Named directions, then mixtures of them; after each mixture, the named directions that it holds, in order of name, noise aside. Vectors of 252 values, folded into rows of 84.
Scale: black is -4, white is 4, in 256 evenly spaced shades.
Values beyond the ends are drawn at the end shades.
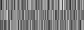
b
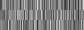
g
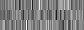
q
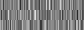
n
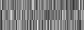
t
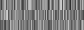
b.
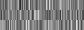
n, q.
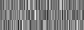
b, n.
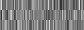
b, t.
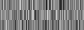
b, n, q.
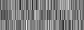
n, q.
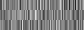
b, g, n.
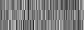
g, t.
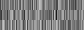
g, q, t.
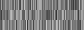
g, q, t.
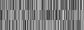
g, q, t.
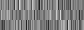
b, q.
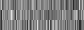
t.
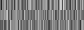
b.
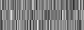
t.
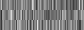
t.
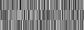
g, n.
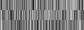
t.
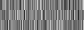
g.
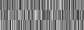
g, n.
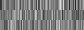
b, g, n.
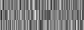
n, t.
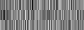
g, n, q.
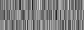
g, q.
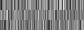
b.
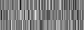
g, n, t.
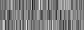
q.
